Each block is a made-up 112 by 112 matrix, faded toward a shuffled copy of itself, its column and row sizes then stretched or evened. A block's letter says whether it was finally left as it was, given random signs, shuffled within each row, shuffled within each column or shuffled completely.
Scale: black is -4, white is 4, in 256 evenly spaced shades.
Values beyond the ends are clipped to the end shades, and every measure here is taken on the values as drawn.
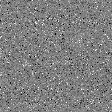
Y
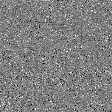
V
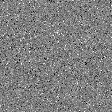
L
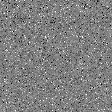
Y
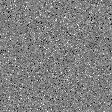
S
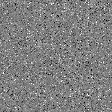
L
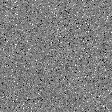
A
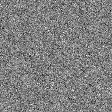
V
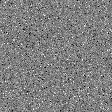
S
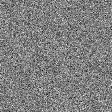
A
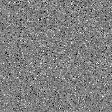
L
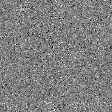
L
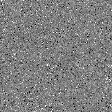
L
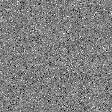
L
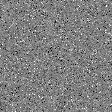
A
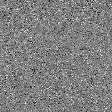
Y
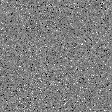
L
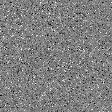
Y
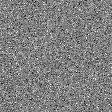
S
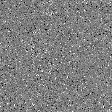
A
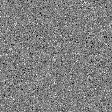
Y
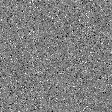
A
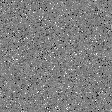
S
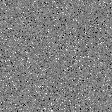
V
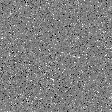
A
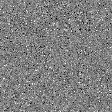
L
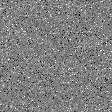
S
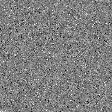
Y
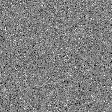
A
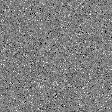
Y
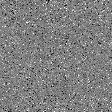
L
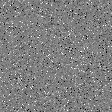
S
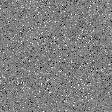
Y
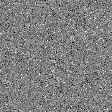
Y
